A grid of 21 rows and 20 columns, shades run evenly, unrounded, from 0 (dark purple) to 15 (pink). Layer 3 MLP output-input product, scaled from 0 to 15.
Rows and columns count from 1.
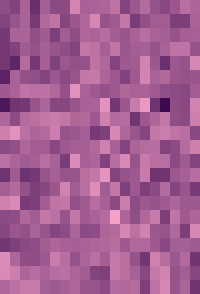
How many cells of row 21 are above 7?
17
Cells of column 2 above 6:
16
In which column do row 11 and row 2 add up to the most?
10
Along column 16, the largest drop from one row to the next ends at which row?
13
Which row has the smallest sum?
8
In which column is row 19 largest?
1
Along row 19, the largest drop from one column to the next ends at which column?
20
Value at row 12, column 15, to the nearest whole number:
11
